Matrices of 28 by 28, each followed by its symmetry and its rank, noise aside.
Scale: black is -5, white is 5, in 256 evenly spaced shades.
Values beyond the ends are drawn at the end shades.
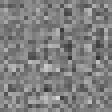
antisymmetric, rank four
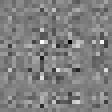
no symmetry, rank three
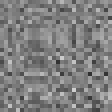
antisymmetric, rank four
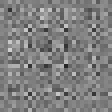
symmetric, rank three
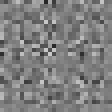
no symmetry, rank three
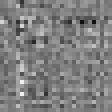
antisymmetric, rank four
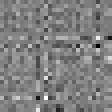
antisymmetric, rank four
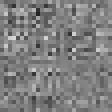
antisymmetric, rank four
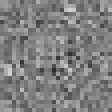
symmetric, rank four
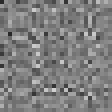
no symmetry, rank four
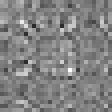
symmetric, rank four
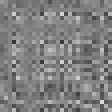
symmetric, rank two
